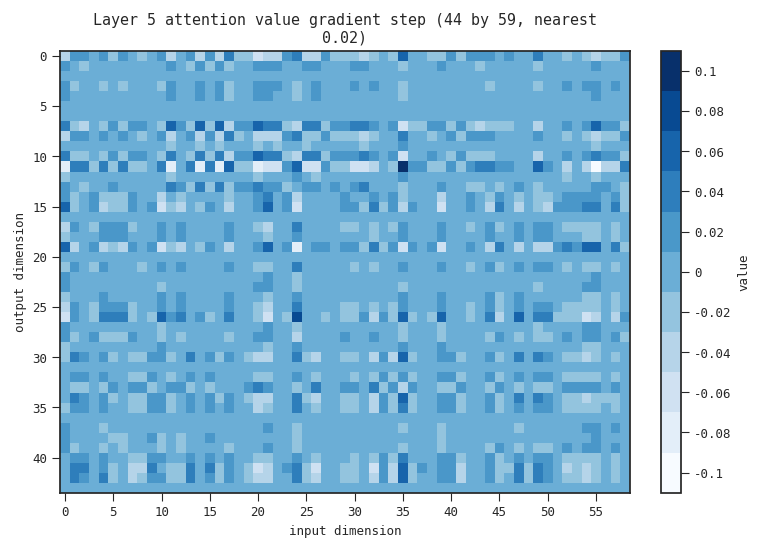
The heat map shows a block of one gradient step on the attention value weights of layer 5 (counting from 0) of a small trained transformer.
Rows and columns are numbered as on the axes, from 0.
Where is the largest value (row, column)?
11, 35
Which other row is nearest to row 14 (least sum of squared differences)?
28
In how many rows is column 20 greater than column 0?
10
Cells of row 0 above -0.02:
32
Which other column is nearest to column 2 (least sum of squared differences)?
13
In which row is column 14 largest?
7
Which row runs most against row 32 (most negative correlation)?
33
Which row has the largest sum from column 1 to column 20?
26
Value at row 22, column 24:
-0.02
